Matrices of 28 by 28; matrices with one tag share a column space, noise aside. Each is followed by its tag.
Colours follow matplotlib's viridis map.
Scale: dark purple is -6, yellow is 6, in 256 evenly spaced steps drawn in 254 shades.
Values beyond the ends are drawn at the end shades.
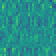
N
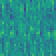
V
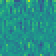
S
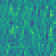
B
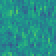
B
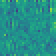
S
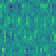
N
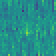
V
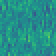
B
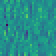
V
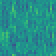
B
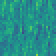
V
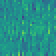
V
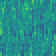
V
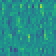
N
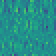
S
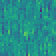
V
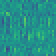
N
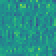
N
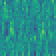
V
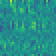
S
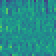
S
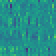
N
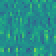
N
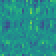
S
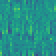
V
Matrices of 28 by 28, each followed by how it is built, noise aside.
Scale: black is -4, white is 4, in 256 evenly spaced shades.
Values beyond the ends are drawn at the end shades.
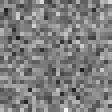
blocks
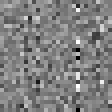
uneven columns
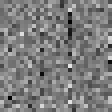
uneven columns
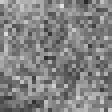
smooth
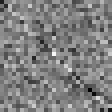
diagonal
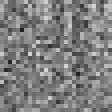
blocks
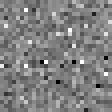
sparse
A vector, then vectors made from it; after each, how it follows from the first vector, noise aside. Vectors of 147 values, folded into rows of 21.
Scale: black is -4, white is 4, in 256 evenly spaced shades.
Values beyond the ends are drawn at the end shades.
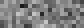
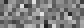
sign-scrambled.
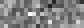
wrapped around, negated.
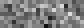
wrapped around.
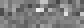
wrapped around, negated, partly zeroed.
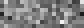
wrapped around, negated.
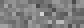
reversed, negated, shrunk.
